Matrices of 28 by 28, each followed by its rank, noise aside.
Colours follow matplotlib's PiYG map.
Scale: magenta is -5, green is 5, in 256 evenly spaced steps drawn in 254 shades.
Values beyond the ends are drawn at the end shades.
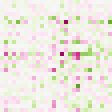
four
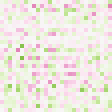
six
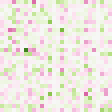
six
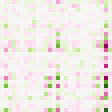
two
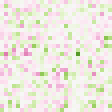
eight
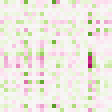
three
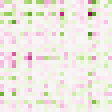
three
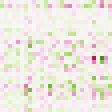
four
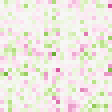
six
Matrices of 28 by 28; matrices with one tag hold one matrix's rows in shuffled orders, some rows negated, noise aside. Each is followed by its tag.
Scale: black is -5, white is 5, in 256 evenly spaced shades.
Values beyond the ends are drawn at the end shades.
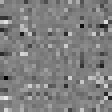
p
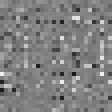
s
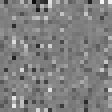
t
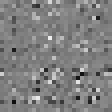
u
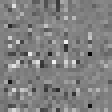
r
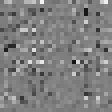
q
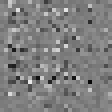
r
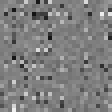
t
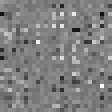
s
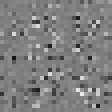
u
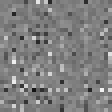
t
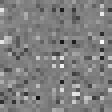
s
